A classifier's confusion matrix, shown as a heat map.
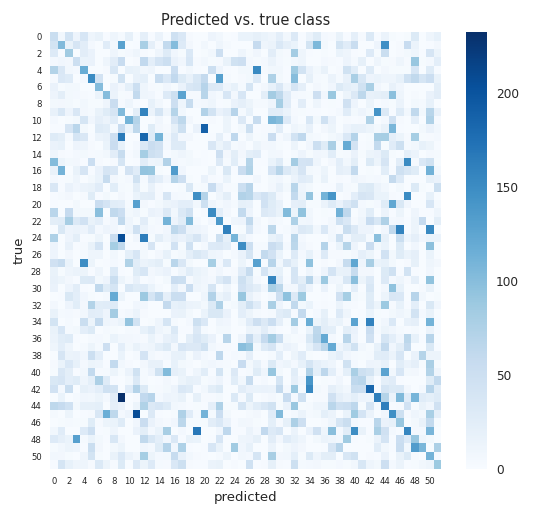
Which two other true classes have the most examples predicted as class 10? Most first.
34, 27
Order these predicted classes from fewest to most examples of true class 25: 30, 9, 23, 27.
27, 23, 30, 9
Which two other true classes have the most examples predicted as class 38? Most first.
21, 49
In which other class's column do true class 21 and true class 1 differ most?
44
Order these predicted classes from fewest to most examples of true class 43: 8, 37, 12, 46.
8, 37, 12, 46
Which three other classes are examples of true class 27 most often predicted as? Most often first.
4, 40, 34
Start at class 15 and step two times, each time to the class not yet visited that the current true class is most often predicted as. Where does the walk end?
19
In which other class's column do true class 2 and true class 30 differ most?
45
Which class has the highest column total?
50
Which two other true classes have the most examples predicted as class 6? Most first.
21, 41
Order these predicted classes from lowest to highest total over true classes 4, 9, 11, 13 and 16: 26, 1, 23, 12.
23, 26, 1, 12
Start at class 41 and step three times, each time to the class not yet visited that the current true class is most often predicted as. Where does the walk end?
32
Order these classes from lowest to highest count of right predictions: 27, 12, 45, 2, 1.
2, 1, 27, 45, 12
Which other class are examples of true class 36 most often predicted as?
29
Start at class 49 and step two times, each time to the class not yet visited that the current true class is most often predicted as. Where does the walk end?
3
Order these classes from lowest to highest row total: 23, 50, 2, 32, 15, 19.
2, 50, 32, 15, 23, 19
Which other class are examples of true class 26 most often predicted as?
28
